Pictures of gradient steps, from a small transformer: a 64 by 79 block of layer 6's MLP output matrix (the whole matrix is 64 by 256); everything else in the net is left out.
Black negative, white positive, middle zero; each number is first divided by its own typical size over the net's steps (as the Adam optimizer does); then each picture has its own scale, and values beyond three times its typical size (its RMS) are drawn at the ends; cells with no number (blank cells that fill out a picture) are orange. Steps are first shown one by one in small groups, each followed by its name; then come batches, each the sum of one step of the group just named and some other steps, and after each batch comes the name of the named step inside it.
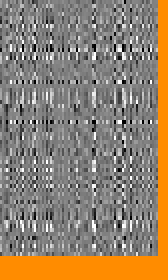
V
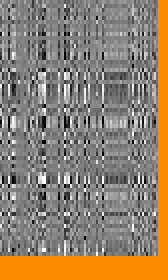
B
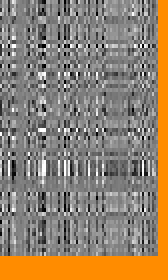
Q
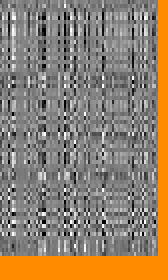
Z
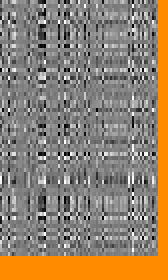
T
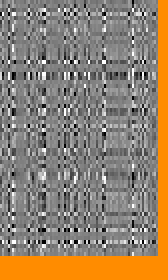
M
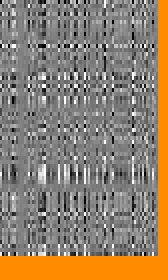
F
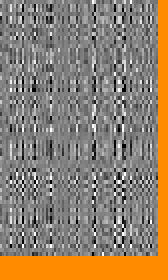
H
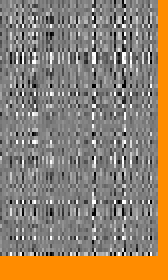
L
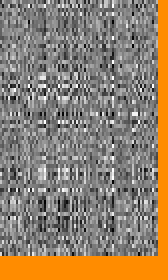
F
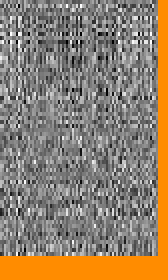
V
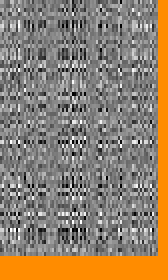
M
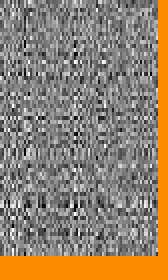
M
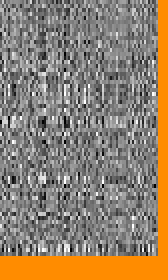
B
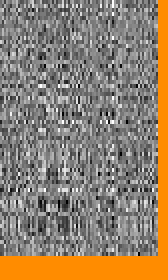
Q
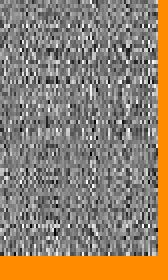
V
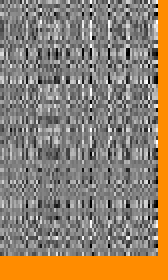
H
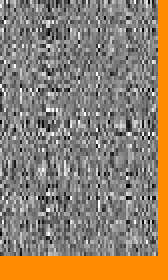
Q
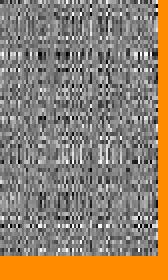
B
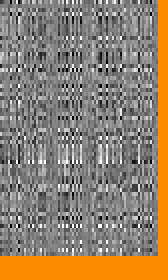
Q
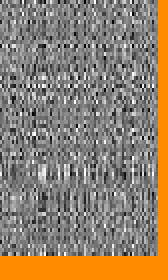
F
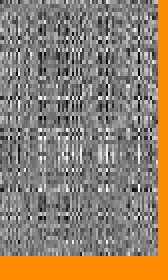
T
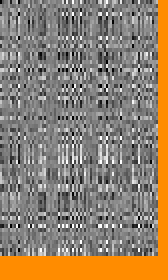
F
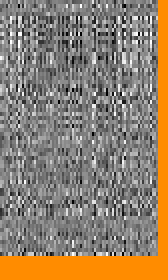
L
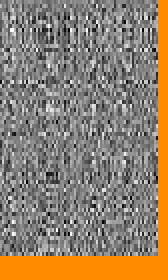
Z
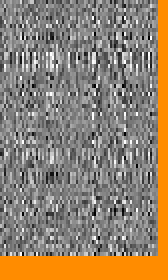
L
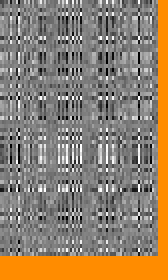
L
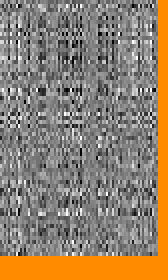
M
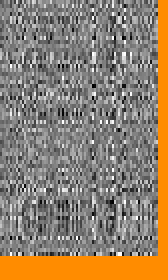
L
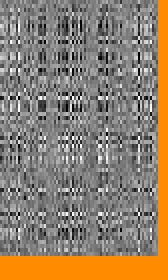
Z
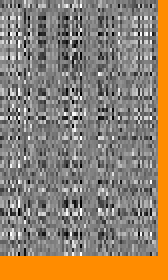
Z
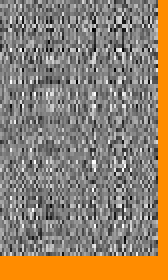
V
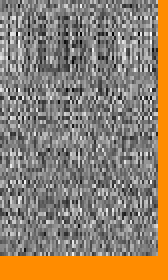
Z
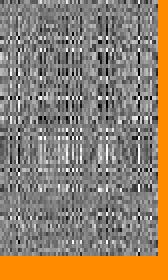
V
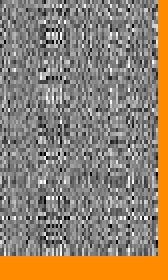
T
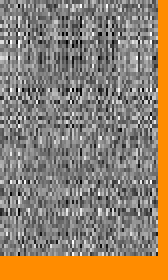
H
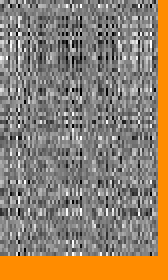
V
